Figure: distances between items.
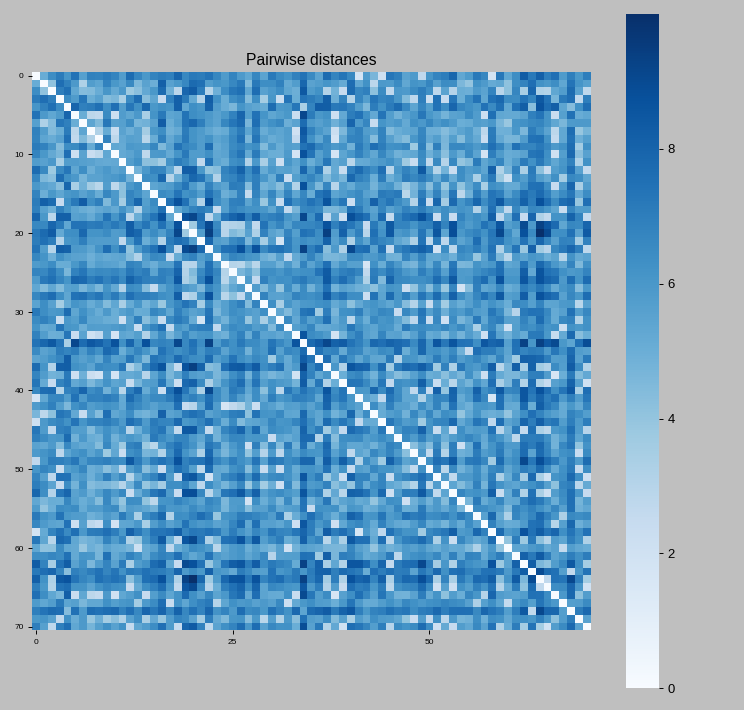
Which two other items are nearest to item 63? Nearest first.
68, 4
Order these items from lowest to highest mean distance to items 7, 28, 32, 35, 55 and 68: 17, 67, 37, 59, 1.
67, 17, 1, 59, 37
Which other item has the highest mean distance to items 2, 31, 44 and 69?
34
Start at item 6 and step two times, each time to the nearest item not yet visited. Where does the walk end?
1
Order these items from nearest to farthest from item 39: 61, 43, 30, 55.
55, 43, 30, 61
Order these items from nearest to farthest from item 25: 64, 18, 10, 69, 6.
69, 10, 6, 18, 64
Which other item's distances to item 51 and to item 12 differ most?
22
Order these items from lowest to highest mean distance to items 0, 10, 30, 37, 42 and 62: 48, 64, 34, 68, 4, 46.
46, 48, 64, 4, 68, 34
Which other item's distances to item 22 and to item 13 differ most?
32
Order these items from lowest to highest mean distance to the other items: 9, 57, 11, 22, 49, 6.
11, 57, 6, 9, 22, 49
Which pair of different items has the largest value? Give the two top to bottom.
20, 64
